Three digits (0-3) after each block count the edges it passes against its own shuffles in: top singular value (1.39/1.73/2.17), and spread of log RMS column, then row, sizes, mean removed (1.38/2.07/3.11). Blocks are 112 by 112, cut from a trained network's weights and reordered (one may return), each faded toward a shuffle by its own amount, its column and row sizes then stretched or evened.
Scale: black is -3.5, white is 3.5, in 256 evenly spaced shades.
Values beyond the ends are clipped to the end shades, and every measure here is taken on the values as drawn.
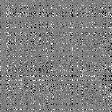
0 3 3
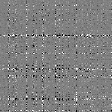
3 3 3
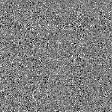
0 2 2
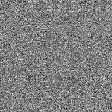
2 0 1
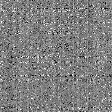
1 0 2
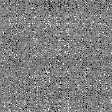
1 2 0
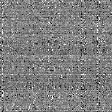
2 2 1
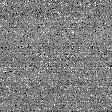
1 0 1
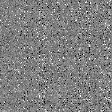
0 2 0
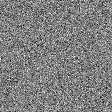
0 0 0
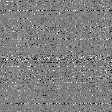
1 0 3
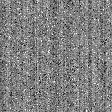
2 0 0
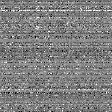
3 1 3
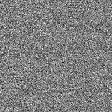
2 0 0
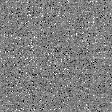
0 1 1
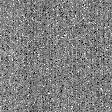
1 0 0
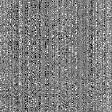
3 3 1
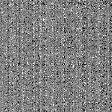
2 2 1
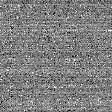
2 1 0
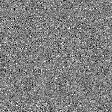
1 0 2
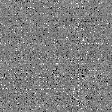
0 2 2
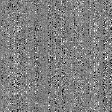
1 3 1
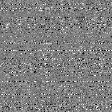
1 1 3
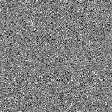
1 0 1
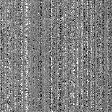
3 3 0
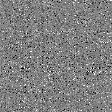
0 1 2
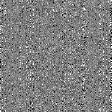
1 3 0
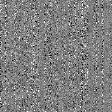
0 3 0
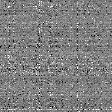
2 2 2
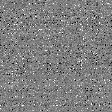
0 1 2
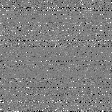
0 0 3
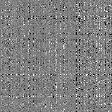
2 3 2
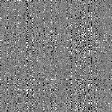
2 3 2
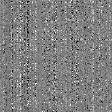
2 3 1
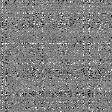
2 2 2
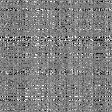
3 1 3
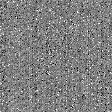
1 1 0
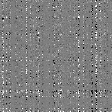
2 3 2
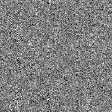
1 2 0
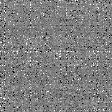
1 2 1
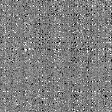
2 2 2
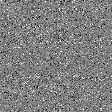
0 1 2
